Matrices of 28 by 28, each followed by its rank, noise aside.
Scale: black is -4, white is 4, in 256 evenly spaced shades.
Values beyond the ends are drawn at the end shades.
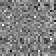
five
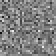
seven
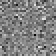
six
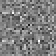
five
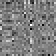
three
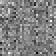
six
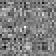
three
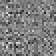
five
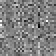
four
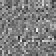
six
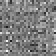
three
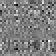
four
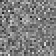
seven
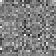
four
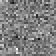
seven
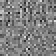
four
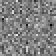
six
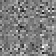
four
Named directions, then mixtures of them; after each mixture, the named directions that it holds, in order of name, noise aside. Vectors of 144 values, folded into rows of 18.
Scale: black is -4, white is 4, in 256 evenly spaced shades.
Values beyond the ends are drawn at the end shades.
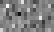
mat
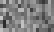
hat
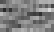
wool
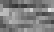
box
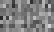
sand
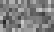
hat, wool.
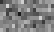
mat, wool.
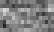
box, hat.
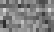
box, hat.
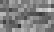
hat, wool.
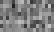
mat, sand.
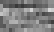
box.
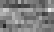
box, hat.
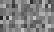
sand.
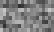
box, hat.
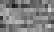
box, sand.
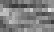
box.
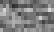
box, mat.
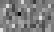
mat.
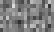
mat, sand.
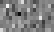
mat.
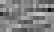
box, wool.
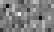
mat.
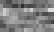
box.
